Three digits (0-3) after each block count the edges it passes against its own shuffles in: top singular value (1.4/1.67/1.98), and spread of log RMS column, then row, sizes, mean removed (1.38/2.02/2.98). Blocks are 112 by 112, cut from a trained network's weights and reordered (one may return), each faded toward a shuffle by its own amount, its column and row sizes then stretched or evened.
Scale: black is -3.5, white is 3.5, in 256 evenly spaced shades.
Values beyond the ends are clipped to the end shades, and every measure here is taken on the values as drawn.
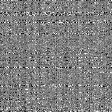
2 0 3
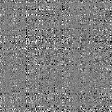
2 3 3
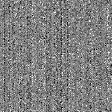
2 2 0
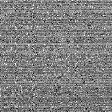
3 1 0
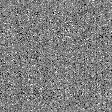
0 0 1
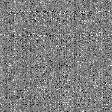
1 1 2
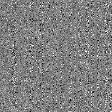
0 3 1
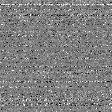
1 0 3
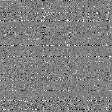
1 2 3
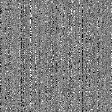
2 3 0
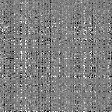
3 3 3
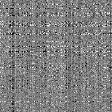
3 1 3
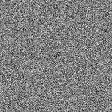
2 0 0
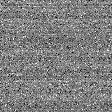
1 0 0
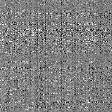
2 1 3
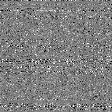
0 0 3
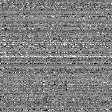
3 0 3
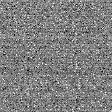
1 1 0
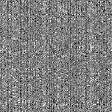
3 0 2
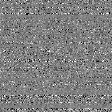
0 0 3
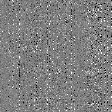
0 3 0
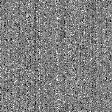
1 2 0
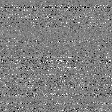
0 0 3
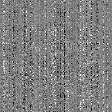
3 3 2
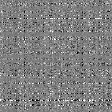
2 2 3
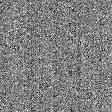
0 0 0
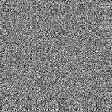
3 1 1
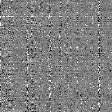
1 3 0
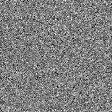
1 1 1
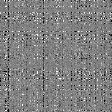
3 3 3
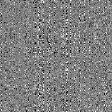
3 3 2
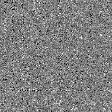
0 2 1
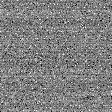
1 0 0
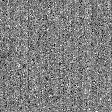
1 0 0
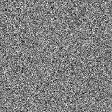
1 1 0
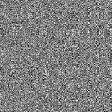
3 2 1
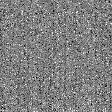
0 1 1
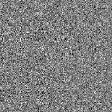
2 2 1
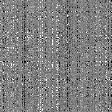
3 3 2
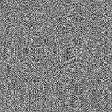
3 2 1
